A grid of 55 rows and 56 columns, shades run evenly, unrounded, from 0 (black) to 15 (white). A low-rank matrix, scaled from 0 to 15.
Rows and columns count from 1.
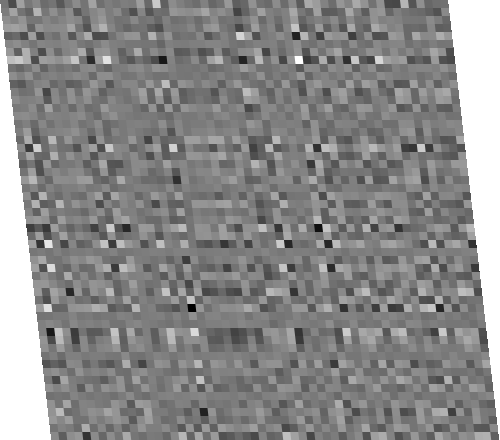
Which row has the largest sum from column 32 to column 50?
8
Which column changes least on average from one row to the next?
14
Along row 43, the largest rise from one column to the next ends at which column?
3
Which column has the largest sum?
37
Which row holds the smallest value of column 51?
39
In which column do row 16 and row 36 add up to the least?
20
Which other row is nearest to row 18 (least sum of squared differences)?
26
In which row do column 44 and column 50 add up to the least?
42
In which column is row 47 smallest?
30
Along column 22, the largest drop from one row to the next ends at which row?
55
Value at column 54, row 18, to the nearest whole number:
5
